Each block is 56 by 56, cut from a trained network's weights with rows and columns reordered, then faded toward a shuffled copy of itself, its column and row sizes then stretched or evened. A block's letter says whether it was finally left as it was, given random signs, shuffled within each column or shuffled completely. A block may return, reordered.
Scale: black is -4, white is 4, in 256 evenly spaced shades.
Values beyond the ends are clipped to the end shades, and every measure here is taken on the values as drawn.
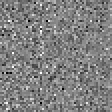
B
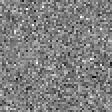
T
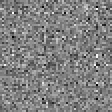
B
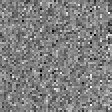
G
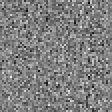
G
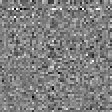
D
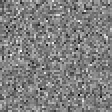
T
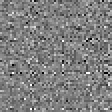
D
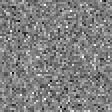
T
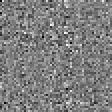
B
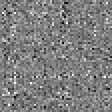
B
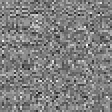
D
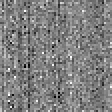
G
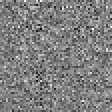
B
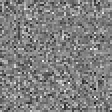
B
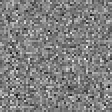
B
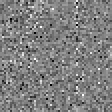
G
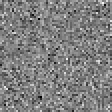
T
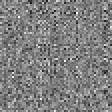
D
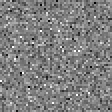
T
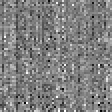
D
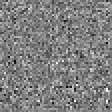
B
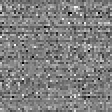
D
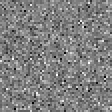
T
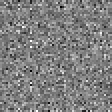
B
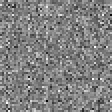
B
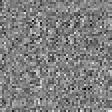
D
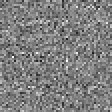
B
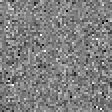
G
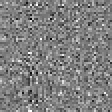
D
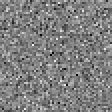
T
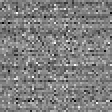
D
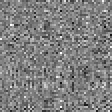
D
